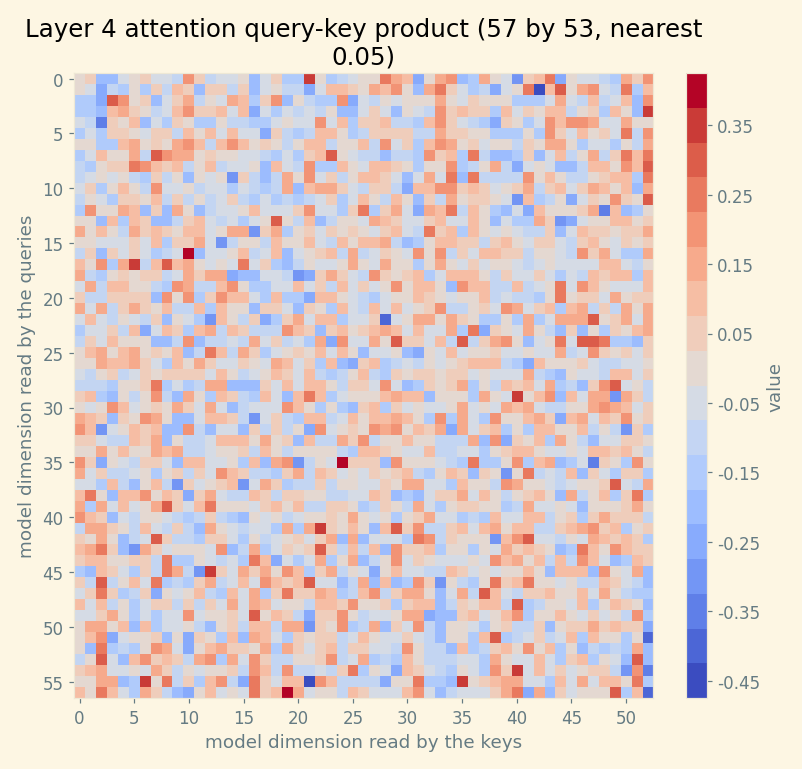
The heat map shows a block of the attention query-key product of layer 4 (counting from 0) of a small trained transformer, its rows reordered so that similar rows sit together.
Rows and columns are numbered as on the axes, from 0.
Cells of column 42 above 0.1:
3
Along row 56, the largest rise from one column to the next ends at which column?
42
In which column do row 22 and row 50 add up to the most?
47
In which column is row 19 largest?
44
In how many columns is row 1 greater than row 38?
26
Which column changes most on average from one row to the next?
8
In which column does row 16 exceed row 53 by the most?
10
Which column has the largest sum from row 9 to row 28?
52
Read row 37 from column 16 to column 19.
-0.05 0.15 0.05 -0.15
